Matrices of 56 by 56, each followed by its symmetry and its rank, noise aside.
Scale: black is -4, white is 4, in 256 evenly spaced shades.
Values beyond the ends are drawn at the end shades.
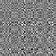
no symmetry, rank three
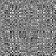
no symmetry, rank three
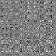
antisymmetric, rank four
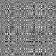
no symmetry, rank four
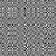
no symmetry, rank three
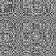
symmetric, rank three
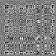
symmetric, rank three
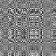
no symmetry, rank three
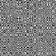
antisymmetric, rank four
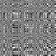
no symmetry, rank two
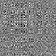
antisymmetric, rank four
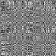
no symmetry, rank three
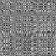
antisymmetric, rank four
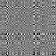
no symmetry, rank two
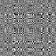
antisymmetric, rank two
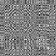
symmetric, rank three
